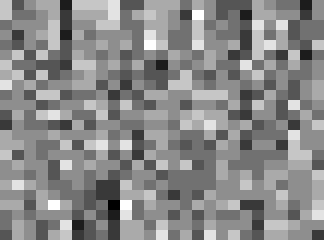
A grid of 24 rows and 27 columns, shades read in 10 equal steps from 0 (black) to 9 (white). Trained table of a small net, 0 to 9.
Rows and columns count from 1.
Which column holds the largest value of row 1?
10
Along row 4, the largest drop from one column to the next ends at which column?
6
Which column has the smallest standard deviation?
3
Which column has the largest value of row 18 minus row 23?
7
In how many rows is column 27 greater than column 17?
11
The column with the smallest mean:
21
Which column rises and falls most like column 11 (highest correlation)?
20
